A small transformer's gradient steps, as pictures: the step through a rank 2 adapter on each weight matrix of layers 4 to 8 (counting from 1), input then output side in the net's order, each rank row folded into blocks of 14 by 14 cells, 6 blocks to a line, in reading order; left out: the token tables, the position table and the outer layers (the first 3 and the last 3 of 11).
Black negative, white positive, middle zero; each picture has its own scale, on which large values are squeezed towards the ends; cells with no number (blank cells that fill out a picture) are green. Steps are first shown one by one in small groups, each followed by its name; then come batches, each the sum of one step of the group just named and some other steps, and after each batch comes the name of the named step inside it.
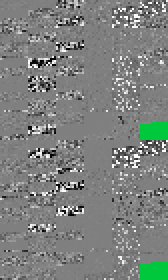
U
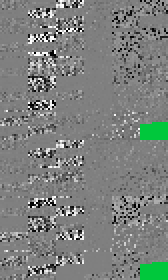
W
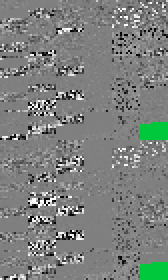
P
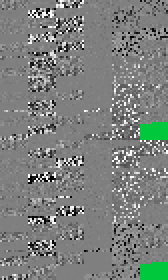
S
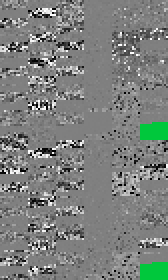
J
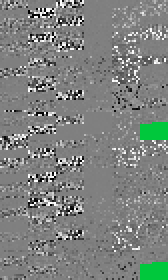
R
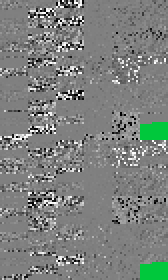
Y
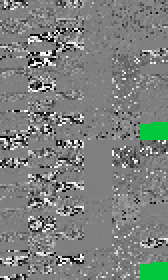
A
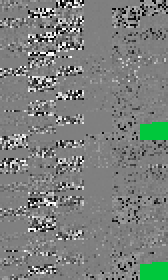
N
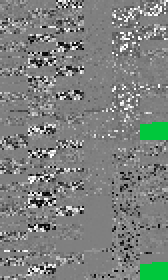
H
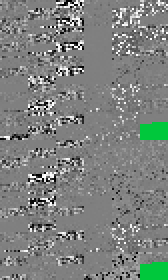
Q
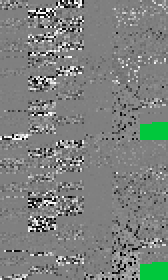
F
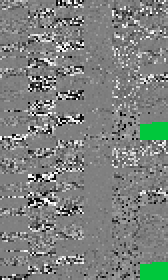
Y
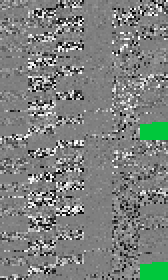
H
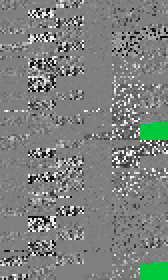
S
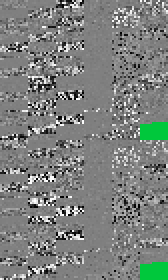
P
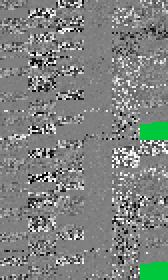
Y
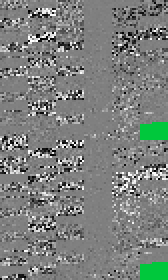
J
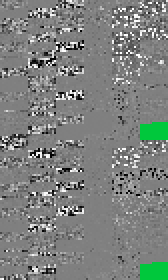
U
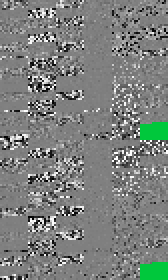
S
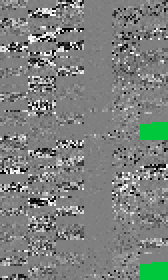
J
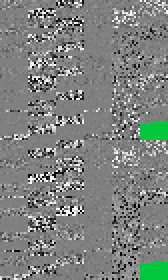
F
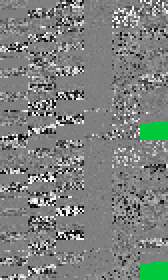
P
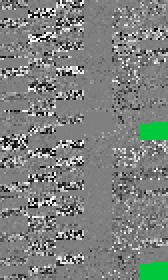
R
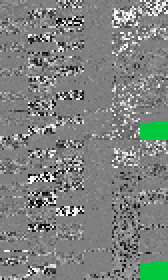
H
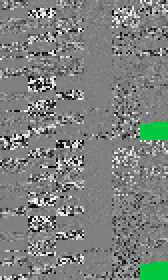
P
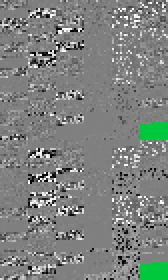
P
